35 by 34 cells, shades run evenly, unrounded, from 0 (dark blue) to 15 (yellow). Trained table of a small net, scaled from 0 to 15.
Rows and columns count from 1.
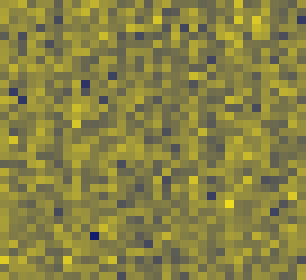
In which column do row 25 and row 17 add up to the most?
33
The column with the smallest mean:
24
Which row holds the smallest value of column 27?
14
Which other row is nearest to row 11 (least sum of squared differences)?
22
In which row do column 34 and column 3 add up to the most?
1
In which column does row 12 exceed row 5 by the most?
32
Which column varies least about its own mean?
21
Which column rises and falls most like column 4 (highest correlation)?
15
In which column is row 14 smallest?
29
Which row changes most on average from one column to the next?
3
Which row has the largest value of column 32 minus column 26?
12
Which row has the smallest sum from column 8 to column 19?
10
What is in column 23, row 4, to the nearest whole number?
4
